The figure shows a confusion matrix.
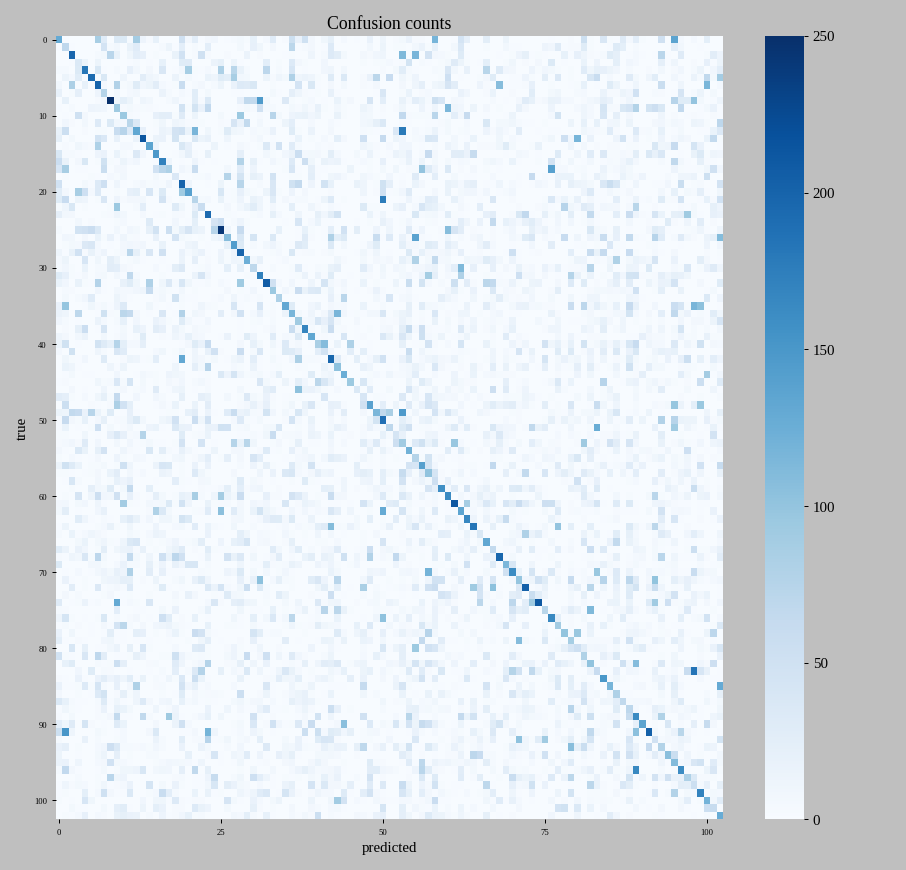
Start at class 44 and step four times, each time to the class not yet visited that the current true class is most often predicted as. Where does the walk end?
97
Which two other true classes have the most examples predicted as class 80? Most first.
13, 78
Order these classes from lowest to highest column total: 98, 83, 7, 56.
83, 98, 7, 56
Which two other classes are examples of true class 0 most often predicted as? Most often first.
95, 58
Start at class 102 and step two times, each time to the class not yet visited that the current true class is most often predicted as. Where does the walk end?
41
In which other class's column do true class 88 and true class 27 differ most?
79
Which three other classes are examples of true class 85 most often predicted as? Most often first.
102, 12, 47
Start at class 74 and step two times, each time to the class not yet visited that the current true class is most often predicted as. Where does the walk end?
60
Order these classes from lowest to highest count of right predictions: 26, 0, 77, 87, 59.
87, 77, 26, 0, 59
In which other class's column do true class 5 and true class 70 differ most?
57
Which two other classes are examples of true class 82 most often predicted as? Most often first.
89, 23
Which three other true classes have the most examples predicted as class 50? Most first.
21, 62, 76
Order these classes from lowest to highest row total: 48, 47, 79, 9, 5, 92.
47, 79, 92, 9, 48, 5
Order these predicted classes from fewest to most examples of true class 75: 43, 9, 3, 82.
3, 9, 43, 82
